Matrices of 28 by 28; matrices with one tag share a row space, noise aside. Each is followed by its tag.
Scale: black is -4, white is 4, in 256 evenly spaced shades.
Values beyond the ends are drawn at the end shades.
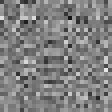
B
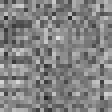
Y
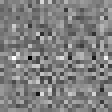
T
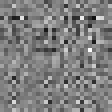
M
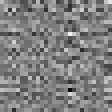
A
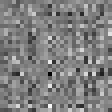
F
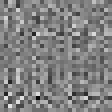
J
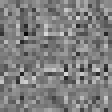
B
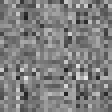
B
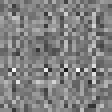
M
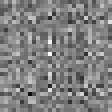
F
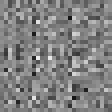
J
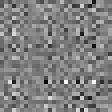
M
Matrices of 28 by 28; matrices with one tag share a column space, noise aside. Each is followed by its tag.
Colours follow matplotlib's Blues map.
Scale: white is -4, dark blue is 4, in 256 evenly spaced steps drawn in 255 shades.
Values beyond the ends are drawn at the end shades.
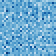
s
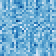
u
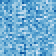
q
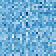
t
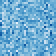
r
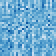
u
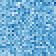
s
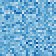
s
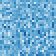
r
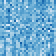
u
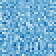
t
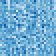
q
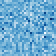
t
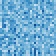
q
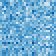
s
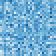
q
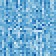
u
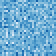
r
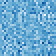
s
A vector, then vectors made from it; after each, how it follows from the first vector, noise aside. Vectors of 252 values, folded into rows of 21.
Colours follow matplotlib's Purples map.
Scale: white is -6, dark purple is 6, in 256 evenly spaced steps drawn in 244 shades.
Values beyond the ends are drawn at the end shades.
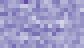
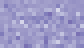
reversed, partly zeroed.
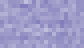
negated, shrunk.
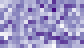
wrapped around, scaled up.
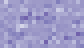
reversed, partly zeroed.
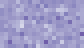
reversed, partly zeroed.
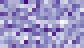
scaled up.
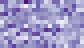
scaled up.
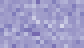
partly zeroed.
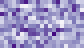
scaled up.
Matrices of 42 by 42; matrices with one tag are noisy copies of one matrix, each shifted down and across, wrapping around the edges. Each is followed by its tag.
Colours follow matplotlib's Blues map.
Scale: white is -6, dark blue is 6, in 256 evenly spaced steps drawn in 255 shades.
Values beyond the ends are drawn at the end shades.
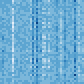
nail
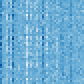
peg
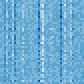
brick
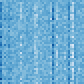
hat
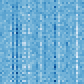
nail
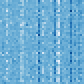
hat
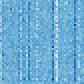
brick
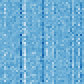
brick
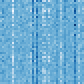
nail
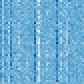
brick
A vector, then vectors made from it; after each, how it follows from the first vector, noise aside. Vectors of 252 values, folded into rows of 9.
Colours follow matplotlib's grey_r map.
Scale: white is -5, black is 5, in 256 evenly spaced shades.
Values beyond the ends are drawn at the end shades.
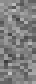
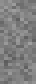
shrunk.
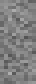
shrunk.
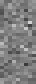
reversed, negated, partly zeroed.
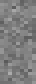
shrunk.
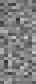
sign-scrambled.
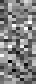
reversed, negated, scaled up.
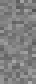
wrapped around, negated, shrunk.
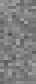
shrunk.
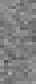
shrunk.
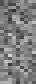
negated.
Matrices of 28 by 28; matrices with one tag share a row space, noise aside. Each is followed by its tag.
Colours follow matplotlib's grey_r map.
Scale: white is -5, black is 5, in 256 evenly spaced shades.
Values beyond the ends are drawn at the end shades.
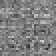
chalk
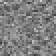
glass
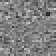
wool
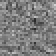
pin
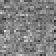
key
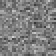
pin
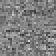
pin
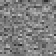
glass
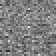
wool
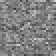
pin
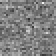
chalk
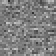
pin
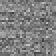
chalk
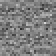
chalk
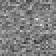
chalk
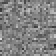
wool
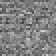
chalk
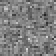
glass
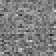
key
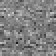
key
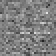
chalk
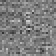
chalk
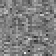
glass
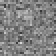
key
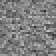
pin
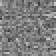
wool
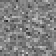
glass
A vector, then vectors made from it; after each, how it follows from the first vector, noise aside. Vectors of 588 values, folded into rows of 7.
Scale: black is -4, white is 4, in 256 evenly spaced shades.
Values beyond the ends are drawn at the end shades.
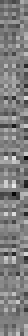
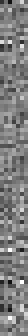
wrapped around, negated.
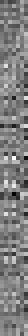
copied.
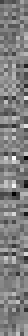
copied.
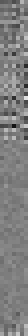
partly zeroed.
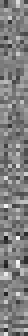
wrapped around, negated.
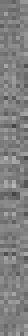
shrunk.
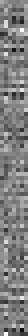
wrapped around, negated.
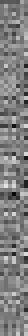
copied.
